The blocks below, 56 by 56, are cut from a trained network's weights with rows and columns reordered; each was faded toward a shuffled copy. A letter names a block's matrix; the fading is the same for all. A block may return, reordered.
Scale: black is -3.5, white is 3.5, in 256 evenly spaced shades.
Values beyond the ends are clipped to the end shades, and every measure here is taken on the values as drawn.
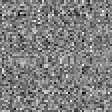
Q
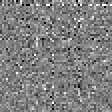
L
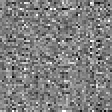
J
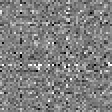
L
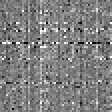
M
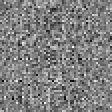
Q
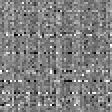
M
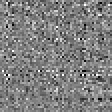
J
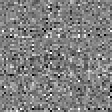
L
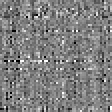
M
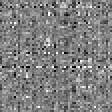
M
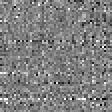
L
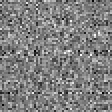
Q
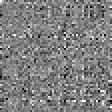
J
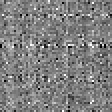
M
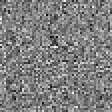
Q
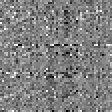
M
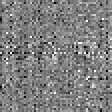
M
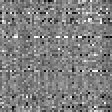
M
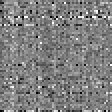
M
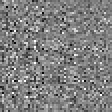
J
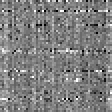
M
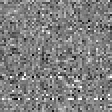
L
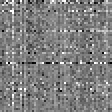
M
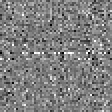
L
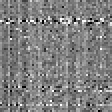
M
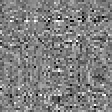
J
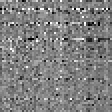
M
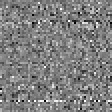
L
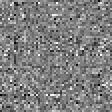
J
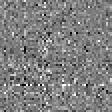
L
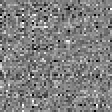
L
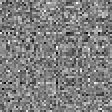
Q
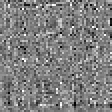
J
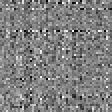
M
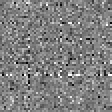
L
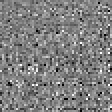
L
